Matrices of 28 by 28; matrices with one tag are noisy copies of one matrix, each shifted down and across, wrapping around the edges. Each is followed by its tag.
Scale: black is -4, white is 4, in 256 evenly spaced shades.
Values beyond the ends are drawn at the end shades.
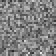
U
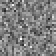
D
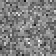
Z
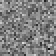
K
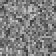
D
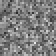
D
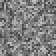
Z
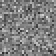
U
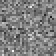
Z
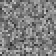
D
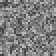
K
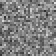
U
